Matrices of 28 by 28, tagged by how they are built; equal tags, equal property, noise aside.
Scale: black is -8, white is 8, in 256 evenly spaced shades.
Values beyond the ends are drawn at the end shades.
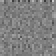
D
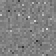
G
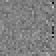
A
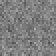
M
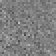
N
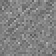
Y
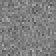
D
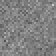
Y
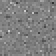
G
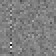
A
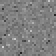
G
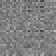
D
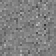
A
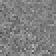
N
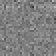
D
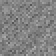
Y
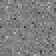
G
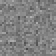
D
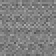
M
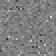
G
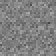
M
